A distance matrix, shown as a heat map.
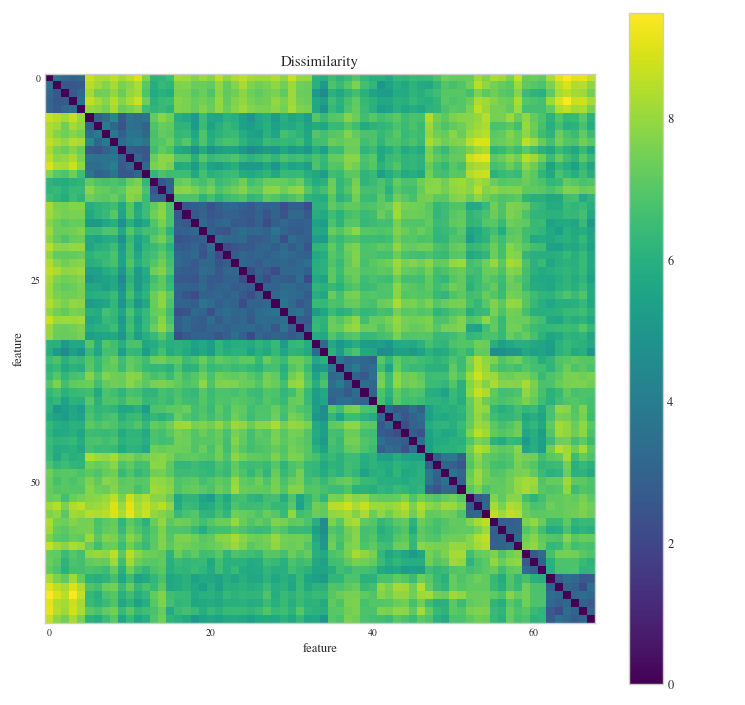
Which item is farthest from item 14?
53
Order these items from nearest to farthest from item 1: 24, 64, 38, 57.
57, 38, 24, 64
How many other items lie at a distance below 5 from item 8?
7
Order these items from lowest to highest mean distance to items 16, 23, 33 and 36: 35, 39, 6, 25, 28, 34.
25, 28, 34, 39, 35, 6
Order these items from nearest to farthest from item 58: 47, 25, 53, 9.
9, 25, 47, 53
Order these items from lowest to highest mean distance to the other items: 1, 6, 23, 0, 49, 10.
23, 6, 49, 10, 1, 0
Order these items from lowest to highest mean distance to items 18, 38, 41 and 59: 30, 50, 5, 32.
32, 30, 5, 50
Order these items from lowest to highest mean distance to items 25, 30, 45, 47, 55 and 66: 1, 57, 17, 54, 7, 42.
17, 42, 57, 7, 1, 54
